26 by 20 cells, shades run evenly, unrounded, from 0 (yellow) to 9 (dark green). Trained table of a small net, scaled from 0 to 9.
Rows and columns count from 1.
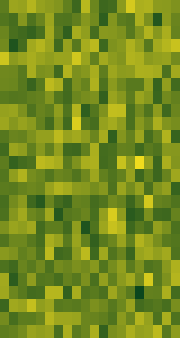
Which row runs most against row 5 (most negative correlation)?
12
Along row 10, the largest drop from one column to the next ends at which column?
9
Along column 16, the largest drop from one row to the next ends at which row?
13
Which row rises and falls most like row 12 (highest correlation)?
14
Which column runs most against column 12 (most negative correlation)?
11
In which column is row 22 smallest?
17
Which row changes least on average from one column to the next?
5
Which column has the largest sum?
8
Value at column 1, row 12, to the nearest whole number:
7
